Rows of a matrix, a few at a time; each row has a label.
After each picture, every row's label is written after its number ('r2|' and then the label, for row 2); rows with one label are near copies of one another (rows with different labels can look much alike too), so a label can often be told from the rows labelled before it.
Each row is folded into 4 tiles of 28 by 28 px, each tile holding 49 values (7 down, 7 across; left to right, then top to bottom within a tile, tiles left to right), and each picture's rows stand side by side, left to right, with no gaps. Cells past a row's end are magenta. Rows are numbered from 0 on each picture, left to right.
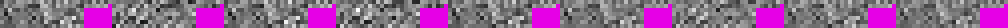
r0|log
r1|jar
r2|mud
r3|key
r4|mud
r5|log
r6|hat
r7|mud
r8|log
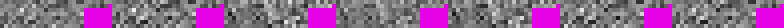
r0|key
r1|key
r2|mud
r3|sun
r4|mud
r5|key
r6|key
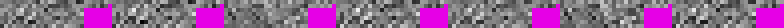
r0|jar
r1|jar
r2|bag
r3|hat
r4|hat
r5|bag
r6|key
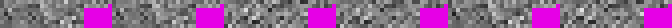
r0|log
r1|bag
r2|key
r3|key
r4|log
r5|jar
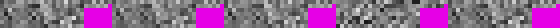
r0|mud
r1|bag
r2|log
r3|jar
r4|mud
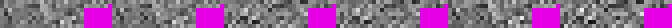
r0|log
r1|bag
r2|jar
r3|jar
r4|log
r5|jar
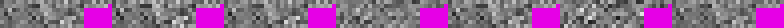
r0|mud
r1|bag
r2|mud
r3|jar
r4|bag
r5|key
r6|bag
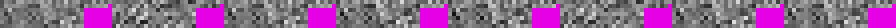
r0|mud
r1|hat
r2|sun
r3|bag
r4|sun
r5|key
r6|mud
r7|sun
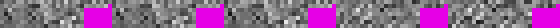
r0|mud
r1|bag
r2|log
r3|hat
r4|key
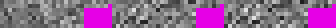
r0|bag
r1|key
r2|hat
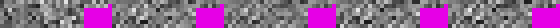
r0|mud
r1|key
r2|jar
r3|key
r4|jar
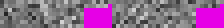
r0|bag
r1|hat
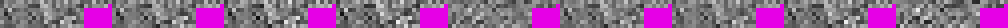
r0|sun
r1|mud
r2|mud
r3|bag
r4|hat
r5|bag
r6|mud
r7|bag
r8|jar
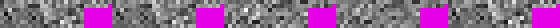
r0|bag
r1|bag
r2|key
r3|jar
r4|log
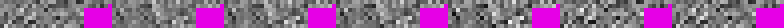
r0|hat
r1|log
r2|mud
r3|mud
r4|mud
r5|key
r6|hat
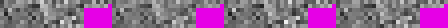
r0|log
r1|bag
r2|mud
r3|mud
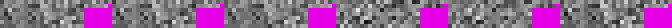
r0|sun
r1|sun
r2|mud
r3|key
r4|key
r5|sun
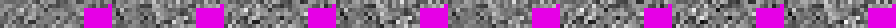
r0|key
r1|sun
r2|key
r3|mud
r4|mud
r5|key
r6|key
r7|log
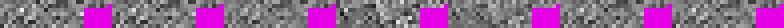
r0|key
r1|key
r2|jar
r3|log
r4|bag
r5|key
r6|hat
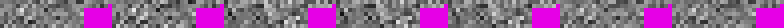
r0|jar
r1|hat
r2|log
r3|mud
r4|mud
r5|key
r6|jar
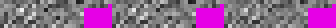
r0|hat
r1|hat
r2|jar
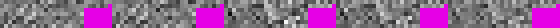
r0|hat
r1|hat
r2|log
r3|log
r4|mud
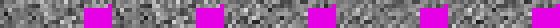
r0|mud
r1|sun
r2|key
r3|jar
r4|key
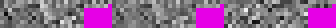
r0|log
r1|mud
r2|key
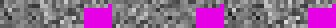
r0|sun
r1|hat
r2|sun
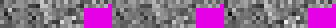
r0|sun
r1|bag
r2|log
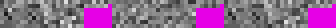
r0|mud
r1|key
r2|bag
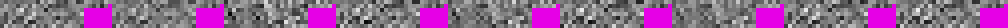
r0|hat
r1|key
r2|sun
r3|jar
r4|mud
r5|jar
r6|mud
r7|hat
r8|jar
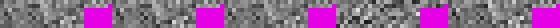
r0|bag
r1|mud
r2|log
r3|jar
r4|log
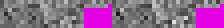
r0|bag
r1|log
